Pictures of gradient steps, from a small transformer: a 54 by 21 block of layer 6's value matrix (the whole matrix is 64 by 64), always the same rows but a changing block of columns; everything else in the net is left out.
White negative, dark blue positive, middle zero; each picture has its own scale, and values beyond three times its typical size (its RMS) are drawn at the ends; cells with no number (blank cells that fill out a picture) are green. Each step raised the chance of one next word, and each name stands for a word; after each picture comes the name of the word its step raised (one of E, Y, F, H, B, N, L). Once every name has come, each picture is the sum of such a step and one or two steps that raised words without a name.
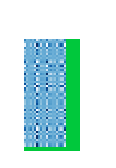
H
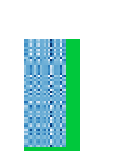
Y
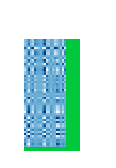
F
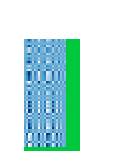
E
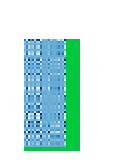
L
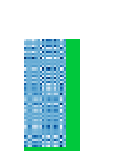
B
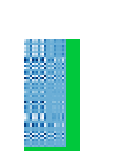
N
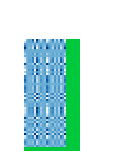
F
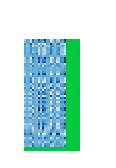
E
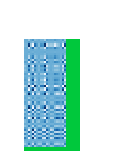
H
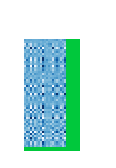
H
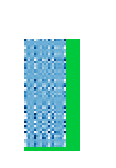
L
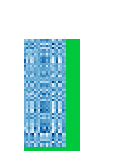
E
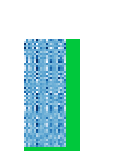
B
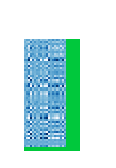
N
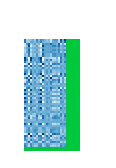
N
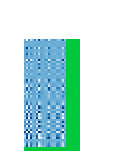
L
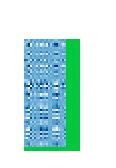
H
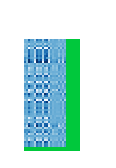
Y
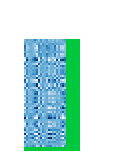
N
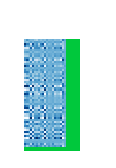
H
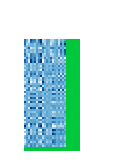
Y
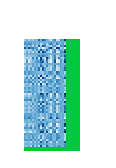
B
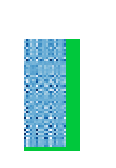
Y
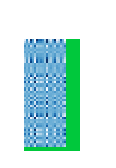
Y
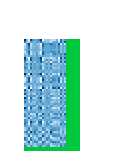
L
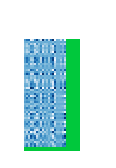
L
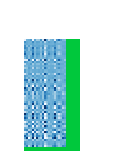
L
